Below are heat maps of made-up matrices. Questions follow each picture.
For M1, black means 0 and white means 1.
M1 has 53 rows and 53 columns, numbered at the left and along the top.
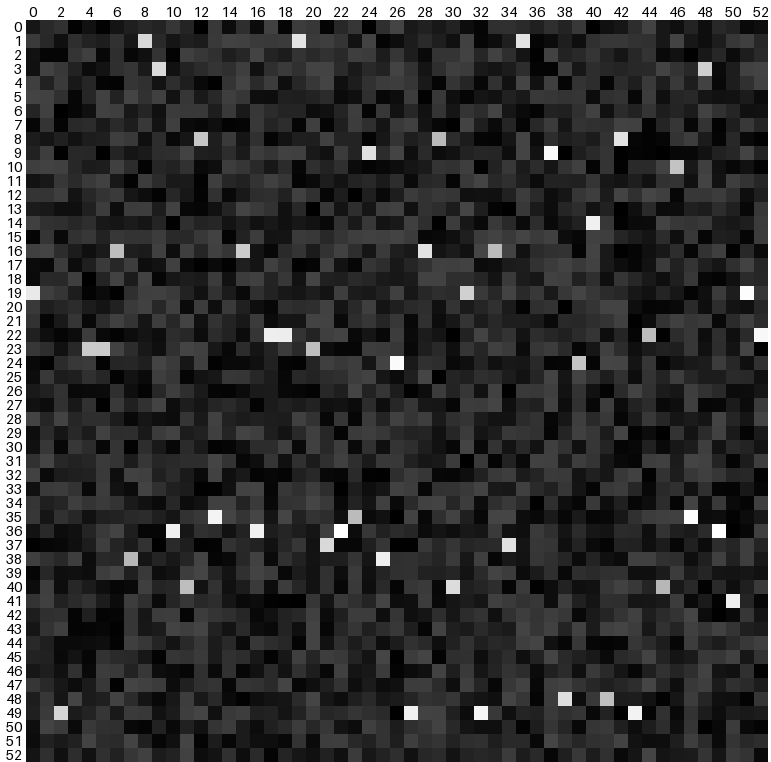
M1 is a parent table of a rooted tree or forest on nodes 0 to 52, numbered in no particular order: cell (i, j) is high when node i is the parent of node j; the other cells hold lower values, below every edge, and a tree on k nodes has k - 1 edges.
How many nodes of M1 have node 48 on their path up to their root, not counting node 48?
5
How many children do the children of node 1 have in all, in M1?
9
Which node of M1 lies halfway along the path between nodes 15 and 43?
36
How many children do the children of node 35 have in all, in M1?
3
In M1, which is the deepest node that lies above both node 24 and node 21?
9
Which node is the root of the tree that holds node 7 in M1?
3
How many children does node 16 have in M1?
4
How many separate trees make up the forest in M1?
4
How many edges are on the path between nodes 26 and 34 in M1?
4
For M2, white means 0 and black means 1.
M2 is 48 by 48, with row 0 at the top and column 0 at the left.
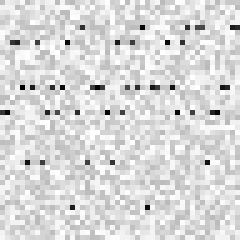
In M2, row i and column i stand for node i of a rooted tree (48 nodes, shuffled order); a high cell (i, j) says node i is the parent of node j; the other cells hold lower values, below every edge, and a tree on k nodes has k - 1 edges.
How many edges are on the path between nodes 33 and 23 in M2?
2
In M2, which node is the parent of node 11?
22
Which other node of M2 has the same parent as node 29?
14
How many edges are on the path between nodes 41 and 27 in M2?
3
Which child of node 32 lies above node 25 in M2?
17
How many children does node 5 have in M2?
7
